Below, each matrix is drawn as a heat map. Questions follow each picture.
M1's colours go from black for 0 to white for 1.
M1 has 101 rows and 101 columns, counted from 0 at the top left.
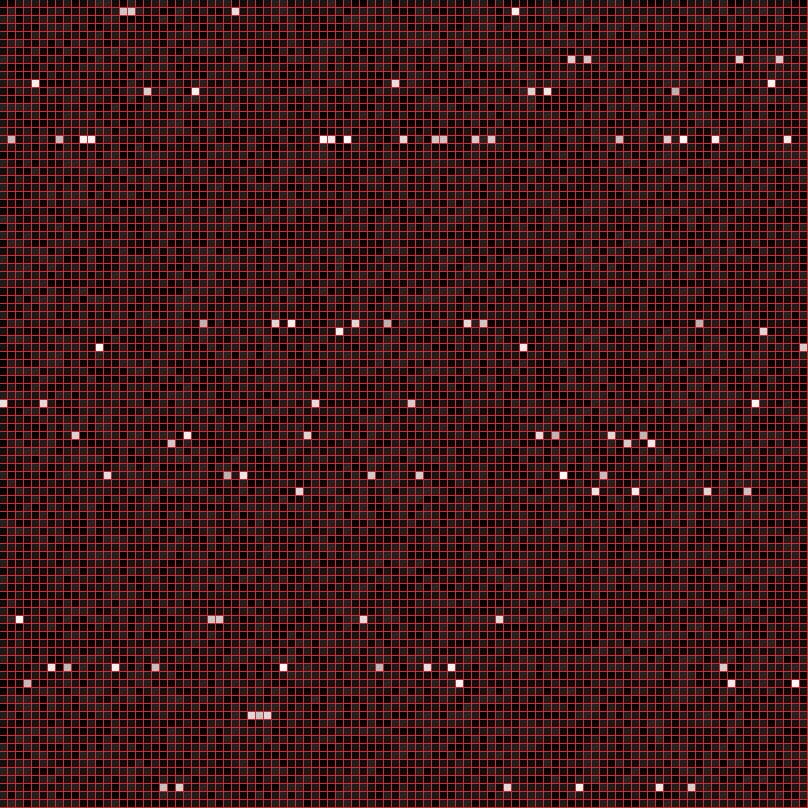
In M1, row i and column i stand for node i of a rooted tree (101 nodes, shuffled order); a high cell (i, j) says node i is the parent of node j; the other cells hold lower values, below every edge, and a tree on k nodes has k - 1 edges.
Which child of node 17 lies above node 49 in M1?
10
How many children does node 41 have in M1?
2
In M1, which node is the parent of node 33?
89
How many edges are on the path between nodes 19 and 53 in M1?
2
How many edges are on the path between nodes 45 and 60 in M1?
4
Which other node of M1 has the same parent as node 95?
42
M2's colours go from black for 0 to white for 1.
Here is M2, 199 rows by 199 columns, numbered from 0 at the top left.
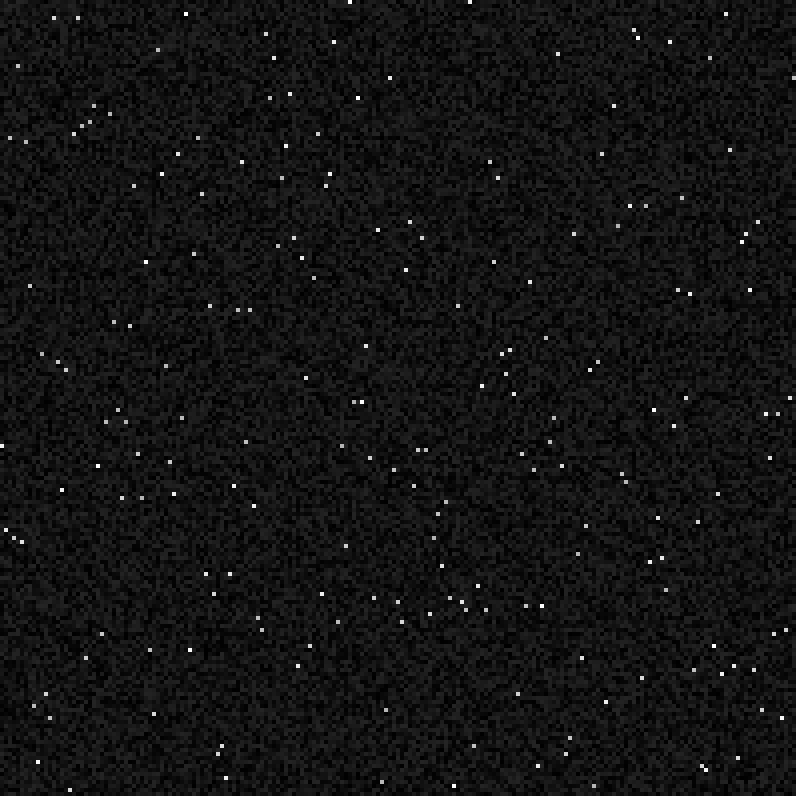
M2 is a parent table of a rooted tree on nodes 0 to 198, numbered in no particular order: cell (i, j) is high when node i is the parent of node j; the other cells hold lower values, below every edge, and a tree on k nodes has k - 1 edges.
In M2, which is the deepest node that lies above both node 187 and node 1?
161
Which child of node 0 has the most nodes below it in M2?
117
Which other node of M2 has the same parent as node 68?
177
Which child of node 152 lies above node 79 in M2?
121
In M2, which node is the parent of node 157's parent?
143
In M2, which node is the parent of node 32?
81
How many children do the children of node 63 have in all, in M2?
1
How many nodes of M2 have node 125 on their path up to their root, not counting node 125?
10
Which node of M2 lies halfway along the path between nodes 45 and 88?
149
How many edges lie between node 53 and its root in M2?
8
